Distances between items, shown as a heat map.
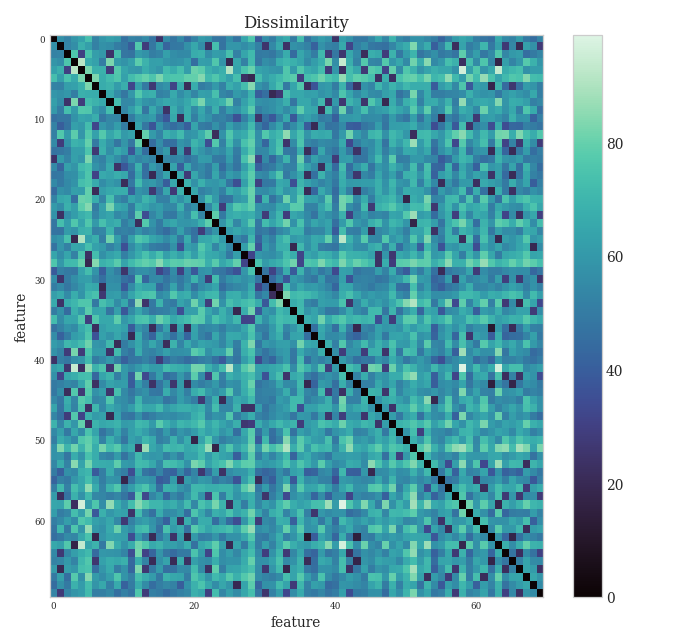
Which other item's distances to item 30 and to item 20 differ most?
50
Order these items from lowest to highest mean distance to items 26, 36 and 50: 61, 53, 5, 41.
61, 41, 53, 5
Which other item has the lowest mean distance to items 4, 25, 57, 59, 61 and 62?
11
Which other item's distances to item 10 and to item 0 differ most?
18
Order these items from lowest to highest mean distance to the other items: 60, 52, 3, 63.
60, 52, 3, 63
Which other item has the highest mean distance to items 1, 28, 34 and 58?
51
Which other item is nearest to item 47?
8
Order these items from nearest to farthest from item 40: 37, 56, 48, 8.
56, 37, 8, 48
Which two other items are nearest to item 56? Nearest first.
61, 67
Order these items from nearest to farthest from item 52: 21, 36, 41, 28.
41, 36, 21, 28
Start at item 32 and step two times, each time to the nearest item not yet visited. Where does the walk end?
7
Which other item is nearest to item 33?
66
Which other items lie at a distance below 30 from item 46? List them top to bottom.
5, 27, 28, 48
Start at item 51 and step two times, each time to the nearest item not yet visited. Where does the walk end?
12
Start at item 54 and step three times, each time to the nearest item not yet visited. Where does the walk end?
21
